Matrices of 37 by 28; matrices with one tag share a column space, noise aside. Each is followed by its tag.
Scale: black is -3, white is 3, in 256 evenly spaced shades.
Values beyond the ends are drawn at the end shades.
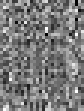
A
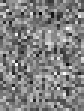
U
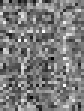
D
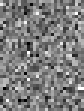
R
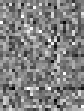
R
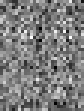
A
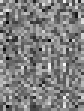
D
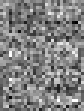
R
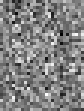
U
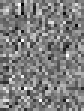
R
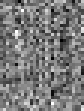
A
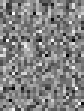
R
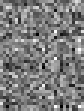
D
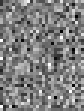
D
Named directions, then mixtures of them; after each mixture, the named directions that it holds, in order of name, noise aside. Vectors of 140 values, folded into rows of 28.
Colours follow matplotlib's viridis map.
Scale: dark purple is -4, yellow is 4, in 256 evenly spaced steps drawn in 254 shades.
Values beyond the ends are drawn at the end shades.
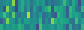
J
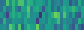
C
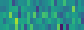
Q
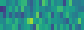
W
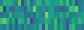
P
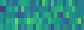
Q, W.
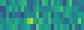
W.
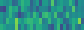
Q, W.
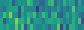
Q.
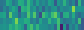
C, Q.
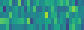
P, Q.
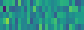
J, P.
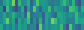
J, P.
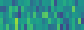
Q, W.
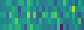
C, Q.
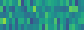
P.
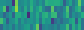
J.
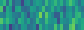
C, P.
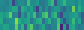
Q.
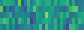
P.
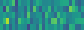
J, P.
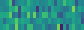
Q.
